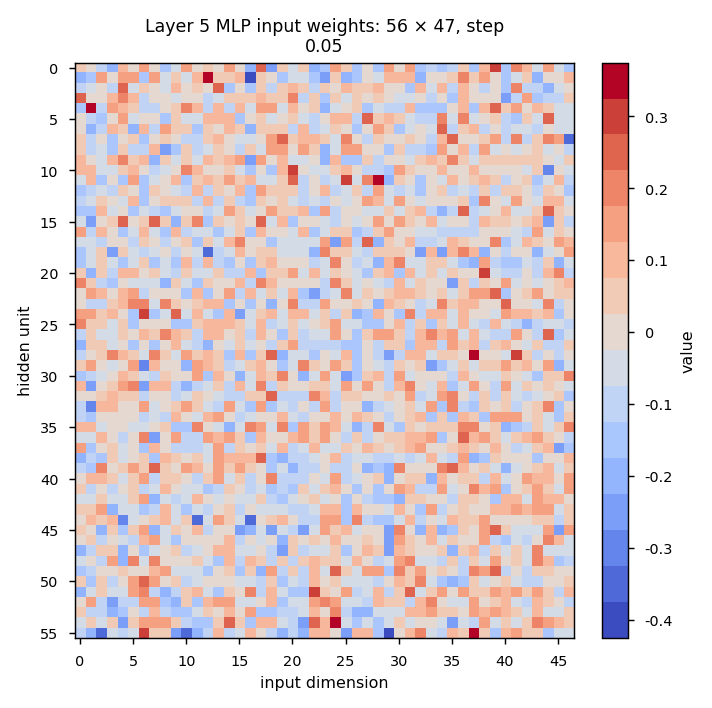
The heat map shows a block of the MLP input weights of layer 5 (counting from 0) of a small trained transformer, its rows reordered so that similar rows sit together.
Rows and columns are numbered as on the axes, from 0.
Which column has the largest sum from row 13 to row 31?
17
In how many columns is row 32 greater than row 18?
22
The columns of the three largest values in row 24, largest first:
6, 9, 31
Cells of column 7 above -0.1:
40
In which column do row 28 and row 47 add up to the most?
37
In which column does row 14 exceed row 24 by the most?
15
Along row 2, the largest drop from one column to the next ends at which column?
14
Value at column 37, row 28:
0.35
